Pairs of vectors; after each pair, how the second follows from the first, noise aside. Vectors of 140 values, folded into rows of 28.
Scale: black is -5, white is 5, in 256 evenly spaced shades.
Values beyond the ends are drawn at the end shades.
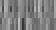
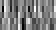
scaled up.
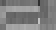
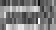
scaled up.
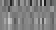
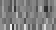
reversed, negated.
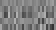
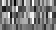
reversed, negated, scaled up.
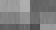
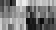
reversed, negated, scaled up.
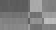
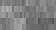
reversed, shrunk.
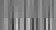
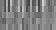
reversed, negated.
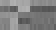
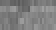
negated, shrunk.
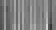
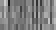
reversed, negated.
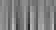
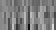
copied.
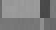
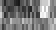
negated, scaled up.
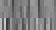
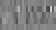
reversed, partly zeroed.
